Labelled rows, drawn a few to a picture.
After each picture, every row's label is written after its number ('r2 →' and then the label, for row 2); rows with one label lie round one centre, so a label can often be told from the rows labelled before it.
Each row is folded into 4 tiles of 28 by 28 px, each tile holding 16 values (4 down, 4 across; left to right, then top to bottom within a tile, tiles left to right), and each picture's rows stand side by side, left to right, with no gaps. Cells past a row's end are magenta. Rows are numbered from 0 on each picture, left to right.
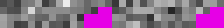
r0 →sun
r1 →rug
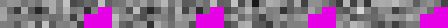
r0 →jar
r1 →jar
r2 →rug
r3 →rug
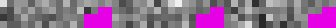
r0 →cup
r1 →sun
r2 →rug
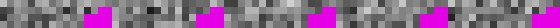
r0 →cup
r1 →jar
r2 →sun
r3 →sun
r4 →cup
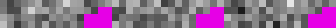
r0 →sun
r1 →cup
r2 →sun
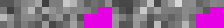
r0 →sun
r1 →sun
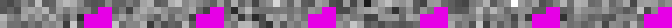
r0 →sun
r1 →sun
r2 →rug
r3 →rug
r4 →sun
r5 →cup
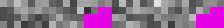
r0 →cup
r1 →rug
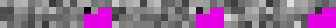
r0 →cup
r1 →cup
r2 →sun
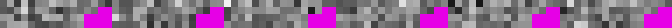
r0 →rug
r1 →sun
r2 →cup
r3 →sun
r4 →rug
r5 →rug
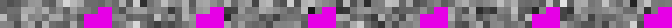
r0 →sun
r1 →rug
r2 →cup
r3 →rug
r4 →jar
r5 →cup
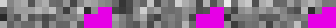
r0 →cup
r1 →sun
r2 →cup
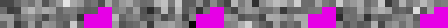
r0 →sun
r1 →jar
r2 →rug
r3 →cup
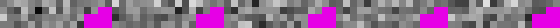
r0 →jar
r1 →cup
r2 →rug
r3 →rug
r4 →sun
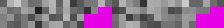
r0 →jar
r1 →rug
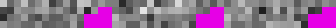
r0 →cup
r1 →sun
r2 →jar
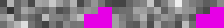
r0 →rug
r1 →sun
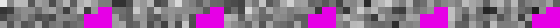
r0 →cup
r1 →sun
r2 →sun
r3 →rug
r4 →jar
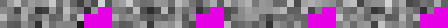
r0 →jar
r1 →jar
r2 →cup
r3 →jar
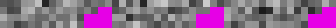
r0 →sun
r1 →rug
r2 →jar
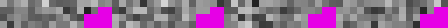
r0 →cup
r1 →rug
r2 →rug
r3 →jar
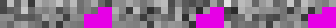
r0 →rug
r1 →jar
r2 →cup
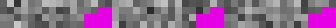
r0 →rug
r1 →jar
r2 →rug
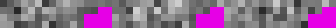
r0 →sun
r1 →sun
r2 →jar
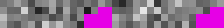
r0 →jar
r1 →sun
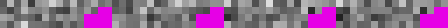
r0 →rug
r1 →sun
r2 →cup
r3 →cup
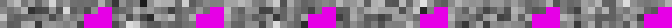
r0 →jar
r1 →rug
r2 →jar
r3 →cup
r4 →jar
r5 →sun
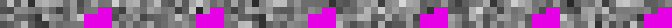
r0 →rug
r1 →cup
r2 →rug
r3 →sun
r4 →sun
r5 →sun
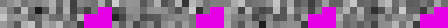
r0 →jar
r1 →cup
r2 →jar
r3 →jar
